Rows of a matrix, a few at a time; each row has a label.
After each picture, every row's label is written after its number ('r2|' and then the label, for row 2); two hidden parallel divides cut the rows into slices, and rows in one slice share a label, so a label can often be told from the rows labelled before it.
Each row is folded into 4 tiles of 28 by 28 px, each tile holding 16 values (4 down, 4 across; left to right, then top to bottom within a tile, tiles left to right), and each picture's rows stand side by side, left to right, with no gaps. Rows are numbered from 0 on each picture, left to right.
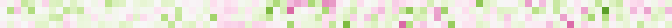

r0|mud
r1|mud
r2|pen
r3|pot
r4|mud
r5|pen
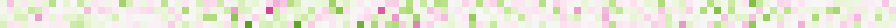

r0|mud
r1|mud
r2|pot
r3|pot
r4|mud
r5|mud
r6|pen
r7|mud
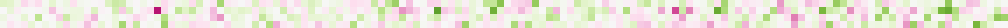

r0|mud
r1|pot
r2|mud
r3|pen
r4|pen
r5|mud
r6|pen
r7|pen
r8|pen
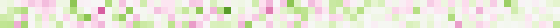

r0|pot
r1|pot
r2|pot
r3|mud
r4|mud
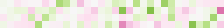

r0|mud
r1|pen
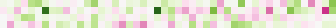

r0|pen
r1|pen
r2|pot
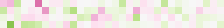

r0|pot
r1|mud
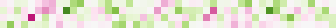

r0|pot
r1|pot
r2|pen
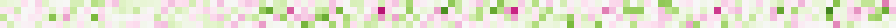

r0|mud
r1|mud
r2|pen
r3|pot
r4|pen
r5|pot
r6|pot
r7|pen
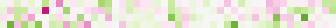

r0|pot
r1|mud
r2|pot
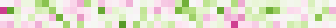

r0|pen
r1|pot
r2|pen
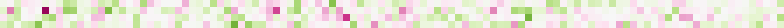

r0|pot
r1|mud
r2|pot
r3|pen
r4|pot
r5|mud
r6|mud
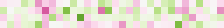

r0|pot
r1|pen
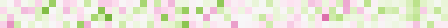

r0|pen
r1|pot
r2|mud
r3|mud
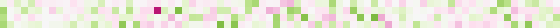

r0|mud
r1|pot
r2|pot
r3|mud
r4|pen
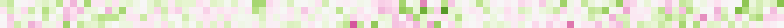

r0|pen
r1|mud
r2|mud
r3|pot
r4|mud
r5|pen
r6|pot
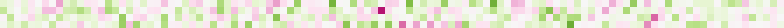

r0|pot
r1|pot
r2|pot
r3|pot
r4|pen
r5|pot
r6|mud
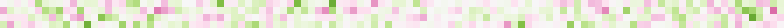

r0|pen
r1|pot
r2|pot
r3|mud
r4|mud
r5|pot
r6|pot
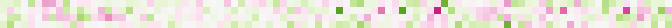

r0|pot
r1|mud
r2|mud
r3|pot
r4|pot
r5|pen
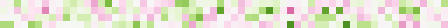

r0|pot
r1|pot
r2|pen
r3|pot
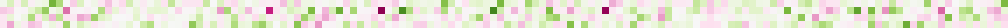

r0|pen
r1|mud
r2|pot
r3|pot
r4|pen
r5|pot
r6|mud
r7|pot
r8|pot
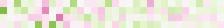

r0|pot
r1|mud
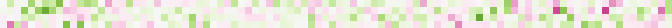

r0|pen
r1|mud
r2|mud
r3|mud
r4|pen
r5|pot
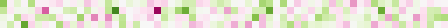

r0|pot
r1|pot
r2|pen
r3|pen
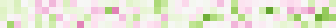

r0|pot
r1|pen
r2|pen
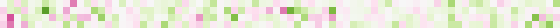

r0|pen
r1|mud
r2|pot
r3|mud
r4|mud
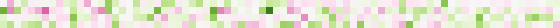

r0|pot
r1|pen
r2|pen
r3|pot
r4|mud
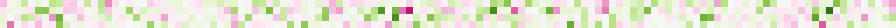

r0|pen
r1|mud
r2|pen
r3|pen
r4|pen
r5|pot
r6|mud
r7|pen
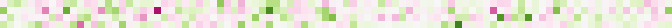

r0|pot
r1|pot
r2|pen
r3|mud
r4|pot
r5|mud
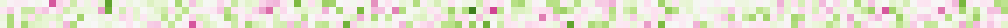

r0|pot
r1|mud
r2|pot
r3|pot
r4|pot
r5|pot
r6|mud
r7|pot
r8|pot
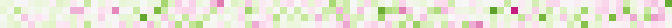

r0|mud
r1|pen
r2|mud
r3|pen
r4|pen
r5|pot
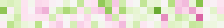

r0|pot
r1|pen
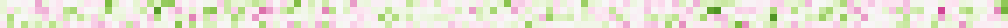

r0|pot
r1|pen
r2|pot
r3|mud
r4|pen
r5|mud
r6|pen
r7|pen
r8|pot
